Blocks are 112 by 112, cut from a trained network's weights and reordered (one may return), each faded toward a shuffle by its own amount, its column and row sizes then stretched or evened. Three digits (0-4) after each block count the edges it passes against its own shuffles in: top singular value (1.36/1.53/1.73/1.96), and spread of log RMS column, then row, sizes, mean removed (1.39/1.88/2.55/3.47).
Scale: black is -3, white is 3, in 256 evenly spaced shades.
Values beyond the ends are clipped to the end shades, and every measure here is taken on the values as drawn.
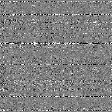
4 2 4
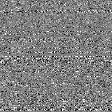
2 0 4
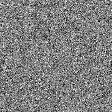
0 1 0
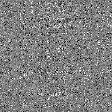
0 3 3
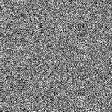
4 0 1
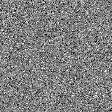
0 0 2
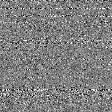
1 0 4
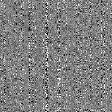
3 4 1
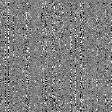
2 4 2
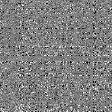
0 3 4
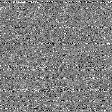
0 1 4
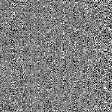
3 4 1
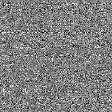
3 2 3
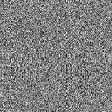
4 2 0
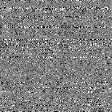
1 0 4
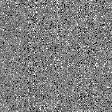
0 3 1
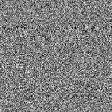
4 0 2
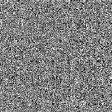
1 2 1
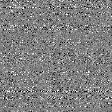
1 1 4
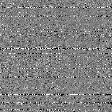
3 1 4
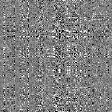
4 4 3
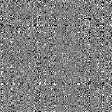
3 4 3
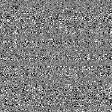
2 2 4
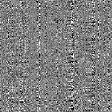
4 4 2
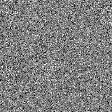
0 1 1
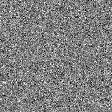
1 0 1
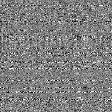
2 0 4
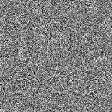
3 1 0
